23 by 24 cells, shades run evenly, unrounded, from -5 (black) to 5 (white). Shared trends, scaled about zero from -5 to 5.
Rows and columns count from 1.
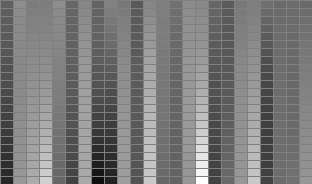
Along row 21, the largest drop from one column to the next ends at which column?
17
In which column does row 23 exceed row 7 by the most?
16
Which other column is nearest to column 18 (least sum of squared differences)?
11
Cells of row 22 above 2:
4
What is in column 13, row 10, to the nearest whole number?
0
